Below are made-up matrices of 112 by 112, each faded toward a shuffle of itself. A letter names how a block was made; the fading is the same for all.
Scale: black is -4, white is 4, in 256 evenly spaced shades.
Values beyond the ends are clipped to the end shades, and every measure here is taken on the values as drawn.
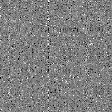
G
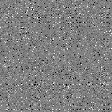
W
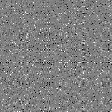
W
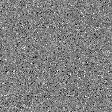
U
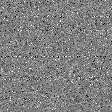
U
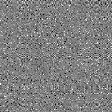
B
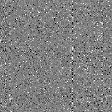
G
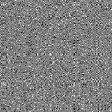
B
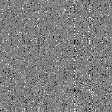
G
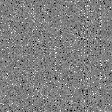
G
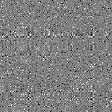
B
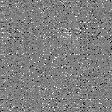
W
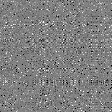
W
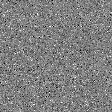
U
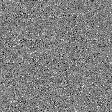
U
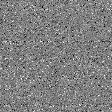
U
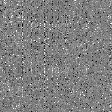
G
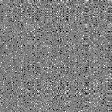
B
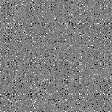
W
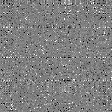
W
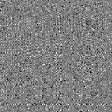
B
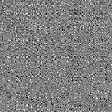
B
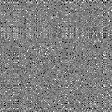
B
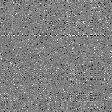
W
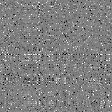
W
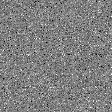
U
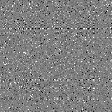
W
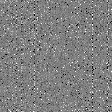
G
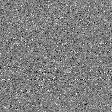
U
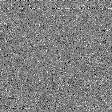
U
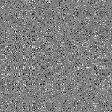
W
